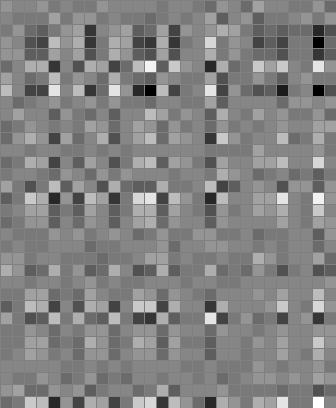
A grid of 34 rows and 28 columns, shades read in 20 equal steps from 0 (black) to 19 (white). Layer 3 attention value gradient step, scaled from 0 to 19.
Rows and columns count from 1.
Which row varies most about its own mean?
8
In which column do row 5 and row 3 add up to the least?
27
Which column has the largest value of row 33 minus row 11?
14
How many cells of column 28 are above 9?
19
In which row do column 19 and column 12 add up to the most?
17
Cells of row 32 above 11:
1
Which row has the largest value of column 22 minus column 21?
6
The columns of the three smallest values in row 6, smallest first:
18, 5, 10
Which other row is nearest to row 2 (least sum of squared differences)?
9
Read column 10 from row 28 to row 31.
8 8 8 10
